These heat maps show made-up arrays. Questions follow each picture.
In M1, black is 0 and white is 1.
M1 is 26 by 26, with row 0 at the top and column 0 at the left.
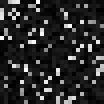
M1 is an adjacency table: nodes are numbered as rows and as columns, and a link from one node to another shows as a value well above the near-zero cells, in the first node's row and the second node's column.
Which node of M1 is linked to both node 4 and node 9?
node 0
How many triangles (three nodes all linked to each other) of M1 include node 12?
1
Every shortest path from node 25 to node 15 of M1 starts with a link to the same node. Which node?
node 16
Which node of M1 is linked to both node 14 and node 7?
node 18
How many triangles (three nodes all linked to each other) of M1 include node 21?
2
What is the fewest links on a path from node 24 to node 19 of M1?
4
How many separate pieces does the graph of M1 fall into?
2
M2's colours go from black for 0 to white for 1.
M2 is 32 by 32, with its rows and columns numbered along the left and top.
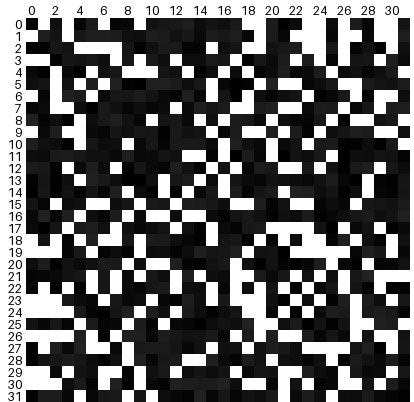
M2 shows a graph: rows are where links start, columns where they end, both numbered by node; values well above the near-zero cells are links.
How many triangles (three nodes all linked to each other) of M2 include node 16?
8
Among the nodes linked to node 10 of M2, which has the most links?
node 23
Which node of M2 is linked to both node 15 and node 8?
node 27
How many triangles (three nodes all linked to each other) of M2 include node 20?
5
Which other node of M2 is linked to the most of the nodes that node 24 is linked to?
node 30
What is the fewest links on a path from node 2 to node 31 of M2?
2
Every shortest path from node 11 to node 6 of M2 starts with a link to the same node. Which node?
node 25
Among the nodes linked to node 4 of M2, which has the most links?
node 18
